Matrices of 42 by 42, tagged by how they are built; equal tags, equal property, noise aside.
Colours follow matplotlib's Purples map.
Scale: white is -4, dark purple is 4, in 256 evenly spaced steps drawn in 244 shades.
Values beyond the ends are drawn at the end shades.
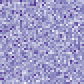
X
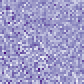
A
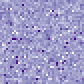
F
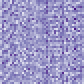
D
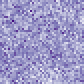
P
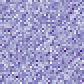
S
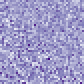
A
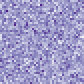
X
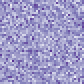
X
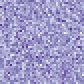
X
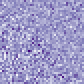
A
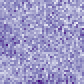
P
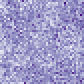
P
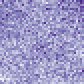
P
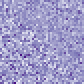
A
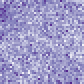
P
